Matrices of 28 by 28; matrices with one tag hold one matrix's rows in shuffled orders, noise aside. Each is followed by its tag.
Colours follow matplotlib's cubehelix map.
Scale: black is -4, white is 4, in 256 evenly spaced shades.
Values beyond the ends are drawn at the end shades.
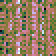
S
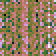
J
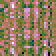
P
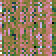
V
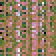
S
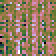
S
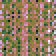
J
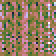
J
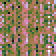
J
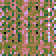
J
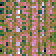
S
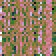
V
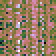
S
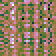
P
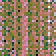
J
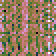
J
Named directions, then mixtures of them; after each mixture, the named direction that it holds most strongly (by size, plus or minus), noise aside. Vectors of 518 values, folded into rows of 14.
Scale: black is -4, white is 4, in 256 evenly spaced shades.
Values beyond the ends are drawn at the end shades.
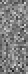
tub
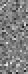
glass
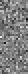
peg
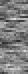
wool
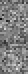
tub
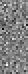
glass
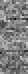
wool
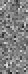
glass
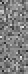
peg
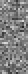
glass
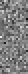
peg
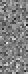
glass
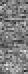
wool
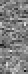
wool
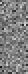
glass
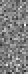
glass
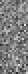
tub
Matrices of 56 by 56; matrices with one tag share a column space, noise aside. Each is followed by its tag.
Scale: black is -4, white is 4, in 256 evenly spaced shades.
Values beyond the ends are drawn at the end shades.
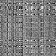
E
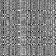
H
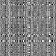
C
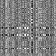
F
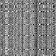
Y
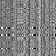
F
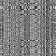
E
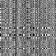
F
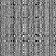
C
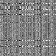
E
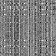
E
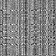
H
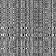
F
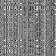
E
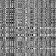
F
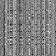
H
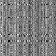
C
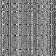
Y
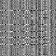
H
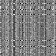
E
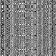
Y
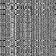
E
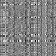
C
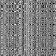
Y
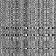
F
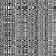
E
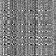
H
